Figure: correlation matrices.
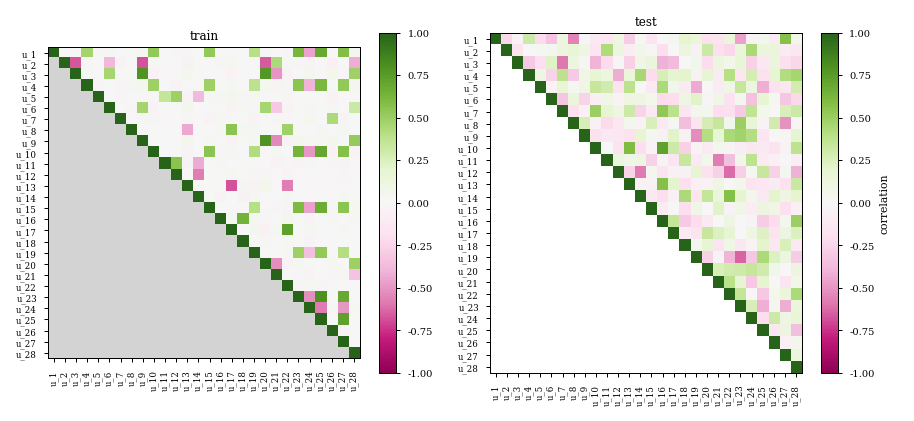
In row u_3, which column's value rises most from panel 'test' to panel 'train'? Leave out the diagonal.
u_20
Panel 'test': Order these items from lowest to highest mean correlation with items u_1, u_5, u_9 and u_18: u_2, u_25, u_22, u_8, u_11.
u_8, u_25, u_2, u_11, u_22
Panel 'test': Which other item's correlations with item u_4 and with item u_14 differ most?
u_7
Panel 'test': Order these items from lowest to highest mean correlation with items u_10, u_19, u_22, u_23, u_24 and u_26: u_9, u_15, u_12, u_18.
u_12, u_18, u_15, u_9
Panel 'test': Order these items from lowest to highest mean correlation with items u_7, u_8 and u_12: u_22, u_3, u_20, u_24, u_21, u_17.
u_22, u_3, u_21, u_20, u_17, u_24
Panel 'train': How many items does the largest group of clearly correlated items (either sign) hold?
9
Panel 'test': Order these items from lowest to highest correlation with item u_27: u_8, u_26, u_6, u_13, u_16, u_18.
u_8, u_6, u_13, u_26, u_16, u_18
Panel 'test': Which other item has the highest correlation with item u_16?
u_10
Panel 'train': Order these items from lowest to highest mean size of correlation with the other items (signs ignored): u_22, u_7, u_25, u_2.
u_7, u_22, u_2, u_25
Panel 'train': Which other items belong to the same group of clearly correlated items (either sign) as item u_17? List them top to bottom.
u_8, u_13, u_22
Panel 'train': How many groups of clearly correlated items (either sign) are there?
6
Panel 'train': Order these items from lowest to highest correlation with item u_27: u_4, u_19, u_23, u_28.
u_28, u_19, u_4, u_23
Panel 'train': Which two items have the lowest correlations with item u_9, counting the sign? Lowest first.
u_2, u_21
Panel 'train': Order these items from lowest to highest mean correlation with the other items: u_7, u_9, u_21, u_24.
u_24, u_21, u_7, u_9
